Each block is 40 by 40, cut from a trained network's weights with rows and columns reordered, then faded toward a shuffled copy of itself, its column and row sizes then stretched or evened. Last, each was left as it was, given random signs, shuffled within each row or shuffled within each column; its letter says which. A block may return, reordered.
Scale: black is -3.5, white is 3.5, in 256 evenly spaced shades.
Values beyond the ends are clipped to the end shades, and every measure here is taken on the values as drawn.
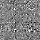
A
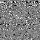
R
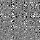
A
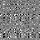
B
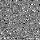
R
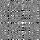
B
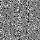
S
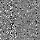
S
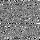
R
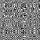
B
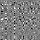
B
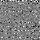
R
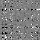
A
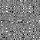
B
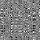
B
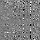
A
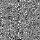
S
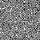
S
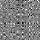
B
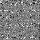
R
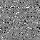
R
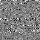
R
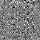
A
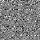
R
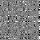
B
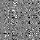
A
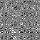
B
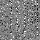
S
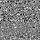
R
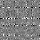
B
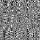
B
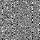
S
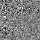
A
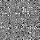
A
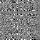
A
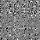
A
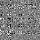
A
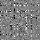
A
